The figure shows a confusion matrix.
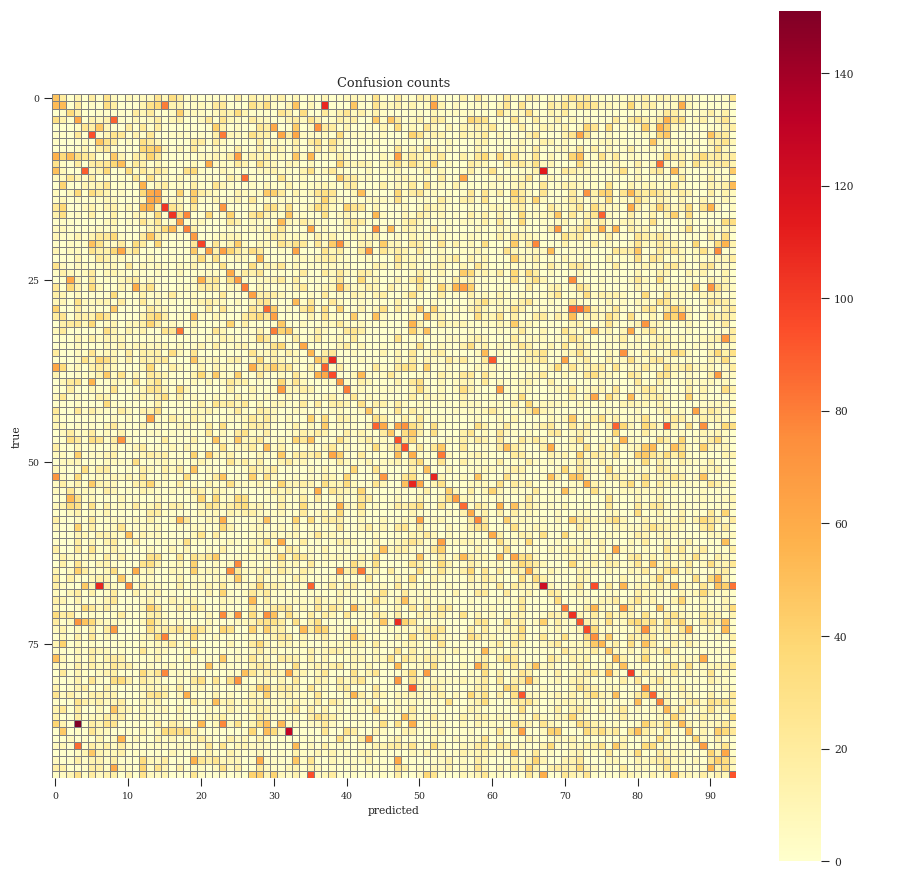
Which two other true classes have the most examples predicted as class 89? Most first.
45, 77
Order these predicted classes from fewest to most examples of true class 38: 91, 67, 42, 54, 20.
54, 67, 20, 42, 91
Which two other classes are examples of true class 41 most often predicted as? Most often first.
74, 79
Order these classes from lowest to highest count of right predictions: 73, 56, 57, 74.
57, 74, 56, 73
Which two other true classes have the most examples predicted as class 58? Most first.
78, 52
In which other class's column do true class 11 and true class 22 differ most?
26
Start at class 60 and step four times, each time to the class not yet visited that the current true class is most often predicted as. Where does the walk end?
82
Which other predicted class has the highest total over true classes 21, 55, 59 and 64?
25
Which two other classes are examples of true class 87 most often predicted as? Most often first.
32, 64
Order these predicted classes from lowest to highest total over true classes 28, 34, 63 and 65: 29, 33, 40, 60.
60, 40, 29, 33
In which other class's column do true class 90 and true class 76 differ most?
92
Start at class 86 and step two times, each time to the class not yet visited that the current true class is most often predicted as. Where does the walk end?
8
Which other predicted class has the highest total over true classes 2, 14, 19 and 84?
13
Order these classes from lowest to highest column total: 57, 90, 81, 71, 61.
57, 61, 90, 71, 81
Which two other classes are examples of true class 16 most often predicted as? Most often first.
75, 18
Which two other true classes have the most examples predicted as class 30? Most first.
32, 4
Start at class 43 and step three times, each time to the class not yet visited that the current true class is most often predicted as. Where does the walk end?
83
